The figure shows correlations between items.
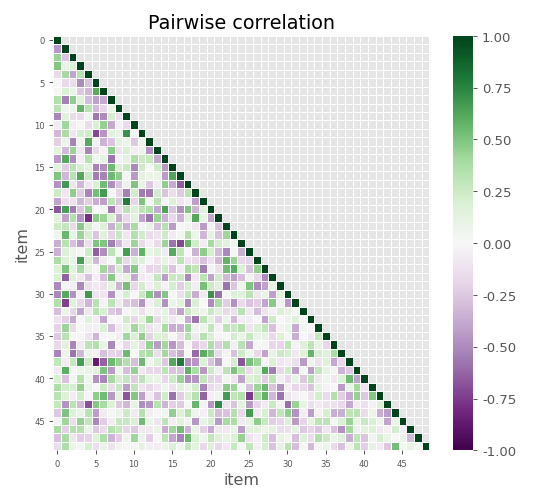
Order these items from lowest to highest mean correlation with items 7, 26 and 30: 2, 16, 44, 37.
37, 2, 44, 16
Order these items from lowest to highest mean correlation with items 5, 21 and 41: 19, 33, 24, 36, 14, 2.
19, 33, 14, 36, 2, 24
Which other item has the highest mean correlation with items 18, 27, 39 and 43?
6
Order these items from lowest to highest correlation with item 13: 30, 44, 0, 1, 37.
30, 1, 37, 44, 0
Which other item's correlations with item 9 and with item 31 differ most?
11
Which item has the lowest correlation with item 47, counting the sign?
16
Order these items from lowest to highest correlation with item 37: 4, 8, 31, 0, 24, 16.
0, 16, 8, 31, 4, 24
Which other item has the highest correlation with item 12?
4
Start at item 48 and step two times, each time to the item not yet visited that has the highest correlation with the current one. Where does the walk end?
25
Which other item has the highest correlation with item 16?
38
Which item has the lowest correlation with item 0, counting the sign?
20
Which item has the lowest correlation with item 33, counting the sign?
18
